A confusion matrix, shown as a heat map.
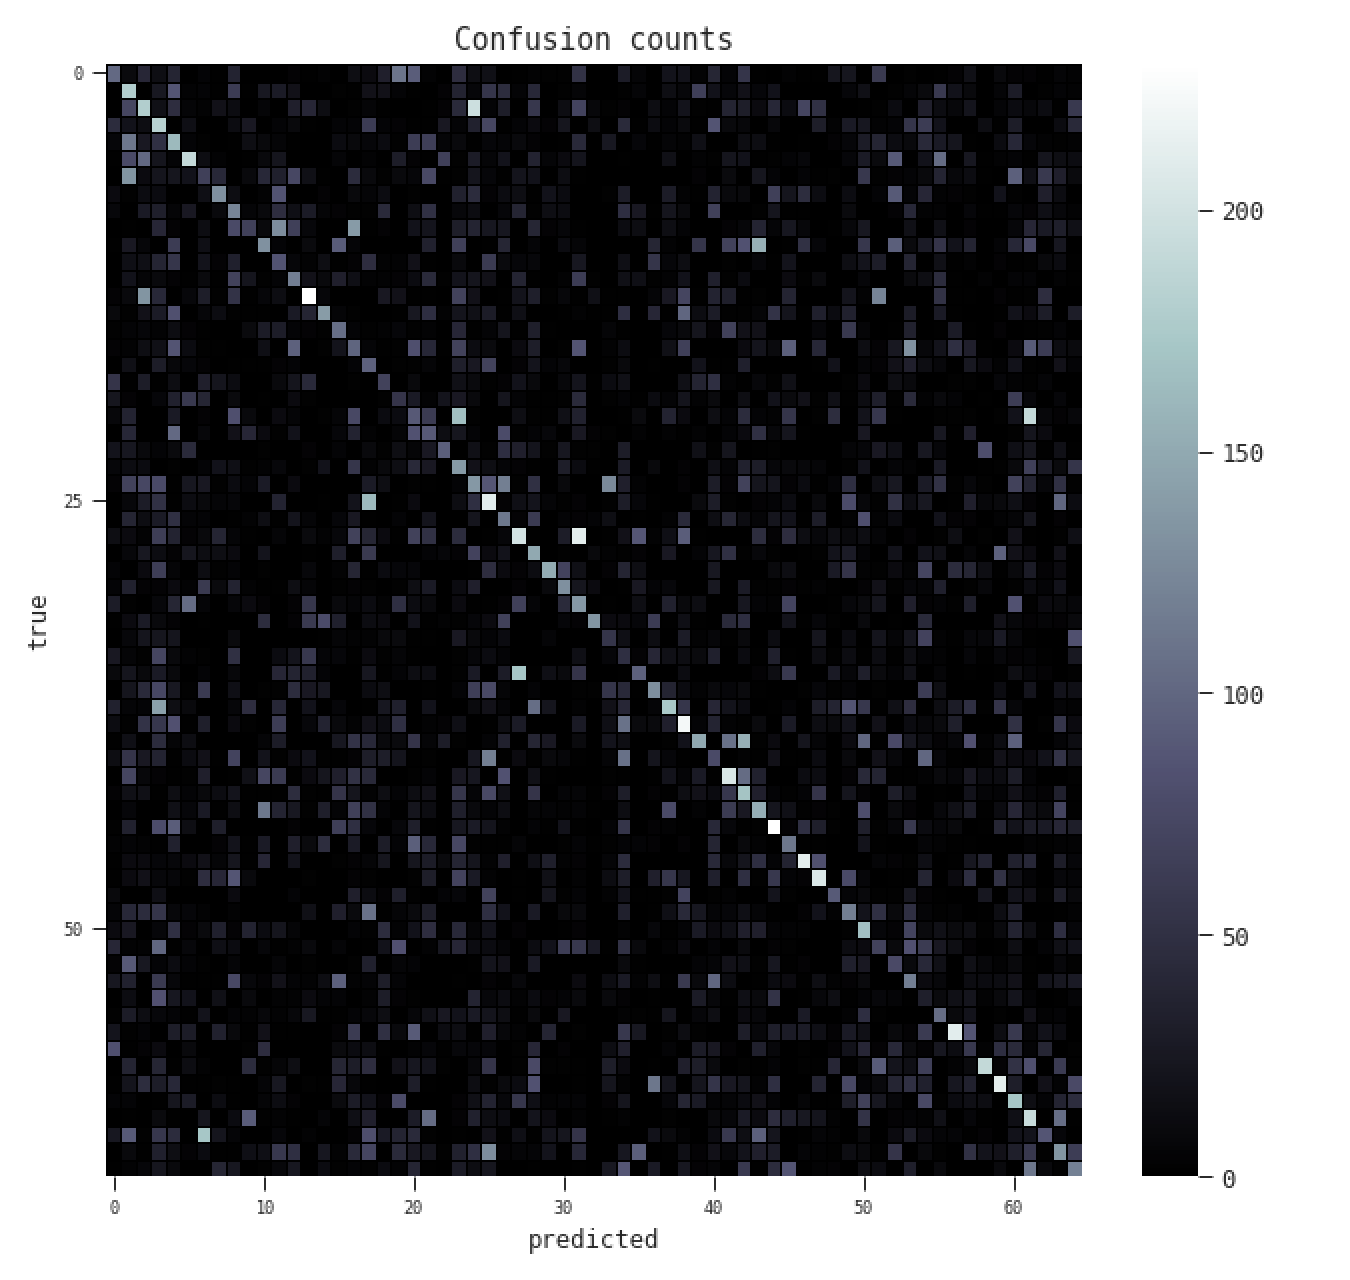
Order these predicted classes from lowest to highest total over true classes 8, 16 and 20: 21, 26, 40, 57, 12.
26, 57, 40, 12, 21
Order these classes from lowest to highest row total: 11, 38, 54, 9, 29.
54, 11, 29, 9, 38
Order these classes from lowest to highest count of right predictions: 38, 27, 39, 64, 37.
64, 39, 37, 27, 38
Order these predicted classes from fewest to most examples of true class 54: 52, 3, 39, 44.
52, 39, 44, 3
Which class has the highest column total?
3
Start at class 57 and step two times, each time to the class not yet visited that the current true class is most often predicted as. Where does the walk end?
19
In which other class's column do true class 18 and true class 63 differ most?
25
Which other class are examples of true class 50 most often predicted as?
53
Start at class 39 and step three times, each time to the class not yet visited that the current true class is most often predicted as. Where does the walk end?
17
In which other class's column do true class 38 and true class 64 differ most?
61
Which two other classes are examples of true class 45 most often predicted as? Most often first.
20, 23
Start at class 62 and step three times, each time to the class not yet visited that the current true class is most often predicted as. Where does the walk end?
4
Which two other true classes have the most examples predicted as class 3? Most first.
37, 51
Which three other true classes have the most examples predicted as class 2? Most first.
13, 5, 24
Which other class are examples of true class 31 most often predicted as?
5
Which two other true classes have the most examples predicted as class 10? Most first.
43, 41
